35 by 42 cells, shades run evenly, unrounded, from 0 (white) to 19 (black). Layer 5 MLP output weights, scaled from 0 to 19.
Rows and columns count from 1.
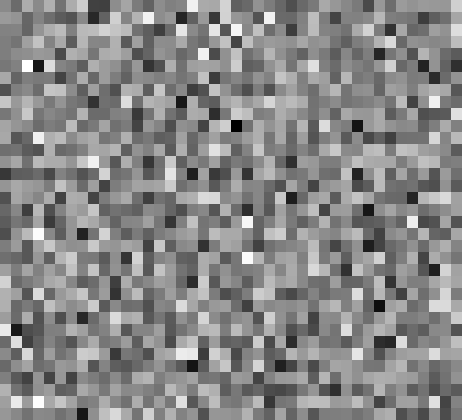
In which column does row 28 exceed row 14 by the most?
2
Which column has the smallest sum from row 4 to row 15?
26
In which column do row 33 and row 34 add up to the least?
4
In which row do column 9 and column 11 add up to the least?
3
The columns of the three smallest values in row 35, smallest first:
11, 14, 10
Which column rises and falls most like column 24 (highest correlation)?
31
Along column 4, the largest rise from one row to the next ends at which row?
13
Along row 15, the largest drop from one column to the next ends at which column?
19
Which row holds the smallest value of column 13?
22
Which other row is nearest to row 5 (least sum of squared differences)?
7
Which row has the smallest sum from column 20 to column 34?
20
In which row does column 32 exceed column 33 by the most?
23
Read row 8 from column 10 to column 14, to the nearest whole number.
11 13 6 6 12
